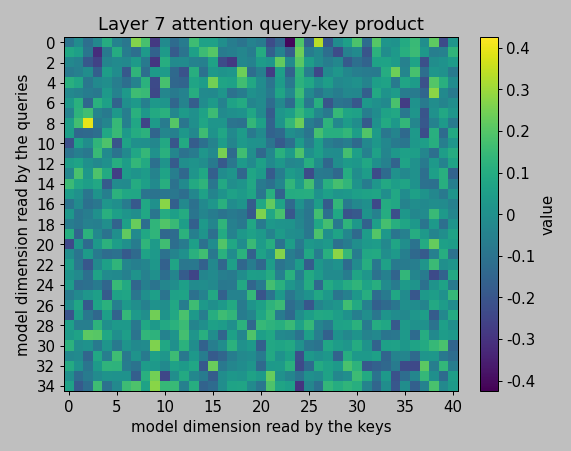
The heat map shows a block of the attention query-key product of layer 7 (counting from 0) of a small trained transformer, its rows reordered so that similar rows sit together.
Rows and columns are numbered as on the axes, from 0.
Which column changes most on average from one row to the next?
38
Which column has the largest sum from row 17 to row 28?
21
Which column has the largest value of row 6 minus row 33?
34
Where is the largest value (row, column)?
8, 2
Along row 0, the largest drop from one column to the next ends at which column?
27
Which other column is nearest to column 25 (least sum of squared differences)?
18
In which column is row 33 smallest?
10
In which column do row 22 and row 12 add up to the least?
16
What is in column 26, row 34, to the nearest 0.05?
-0.1
